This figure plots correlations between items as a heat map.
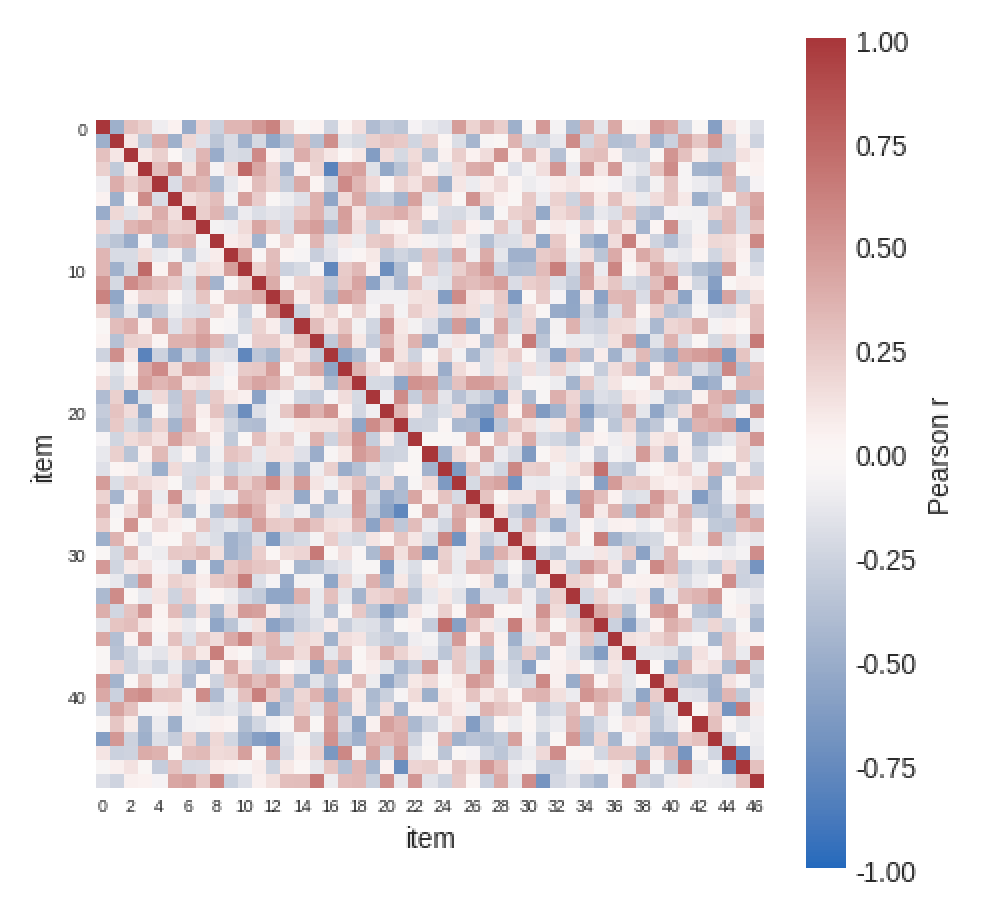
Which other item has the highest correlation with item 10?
3
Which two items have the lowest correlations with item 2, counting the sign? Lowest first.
19, 8
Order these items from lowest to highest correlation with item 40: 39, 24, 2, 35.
24, 39, 35, 2
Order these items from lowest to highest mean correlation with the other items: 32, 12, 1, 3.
1, 32, 12, 3
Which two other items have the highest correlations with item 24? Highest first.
35, 29
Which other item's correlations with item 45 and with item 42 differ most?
21
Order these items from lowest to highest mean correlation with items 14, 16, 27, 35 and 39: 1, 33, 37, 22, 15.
37, 15, 22, 33, 1
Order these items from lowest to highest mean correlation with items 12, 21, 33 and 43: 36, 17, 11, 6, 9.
11, 36, 9, 17, 6
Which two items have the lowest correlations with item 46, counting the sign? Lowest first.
31, 35
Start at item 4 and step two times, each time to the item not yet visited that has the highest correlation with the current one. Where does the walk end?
44
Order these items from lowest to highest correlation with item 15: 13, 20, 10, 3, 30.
10, 13, 3, 20, 30
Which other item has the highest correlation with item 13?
12
